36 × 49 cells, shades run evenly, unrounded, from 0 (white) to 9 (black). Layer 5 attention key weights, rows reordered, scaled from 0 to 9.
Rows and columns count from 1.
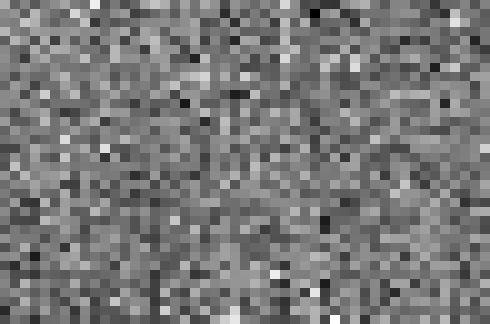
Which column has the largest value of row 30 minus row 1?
29
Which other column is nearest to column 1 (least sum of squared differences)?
6
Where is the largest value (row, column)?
2, 32
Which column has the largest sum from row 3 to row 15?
24
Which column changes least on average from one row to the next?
22
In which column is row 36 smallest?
34
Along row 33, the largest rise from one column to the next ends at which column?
33
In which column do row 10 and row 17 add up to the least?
11
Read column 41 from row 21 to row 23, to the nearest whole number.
2 4 4
